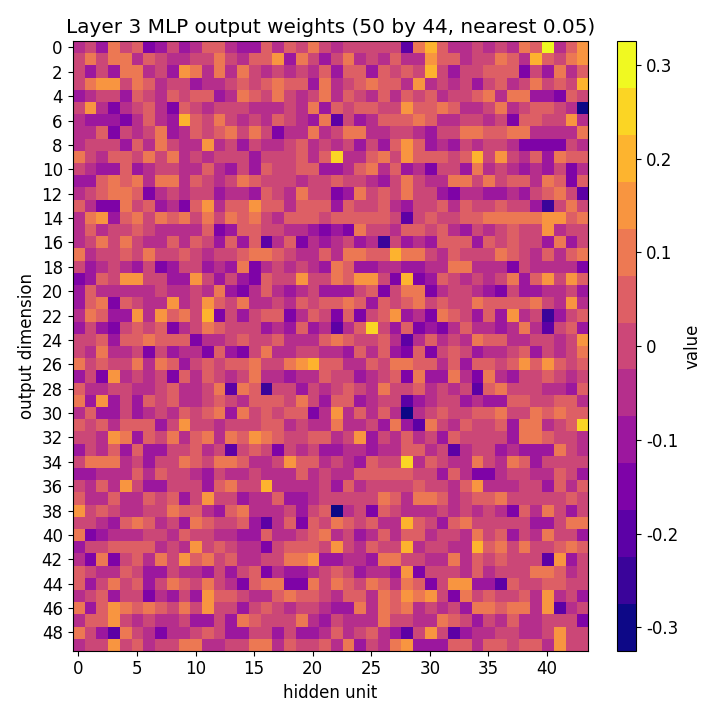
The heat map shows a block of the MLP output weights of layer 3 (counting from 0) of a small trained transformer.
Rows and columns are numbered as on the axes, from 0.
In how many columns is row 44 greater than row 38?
20
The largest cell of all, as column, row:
40, 0
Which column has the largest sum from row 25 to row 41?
38
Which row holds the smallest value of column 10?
24
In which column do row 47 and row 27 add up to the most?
3
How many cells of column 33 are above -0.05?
30
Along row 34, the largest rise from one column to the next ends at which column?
28
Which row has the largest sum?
14
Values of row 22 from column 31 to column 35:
0.1 0.05 0 -0.1 0.05
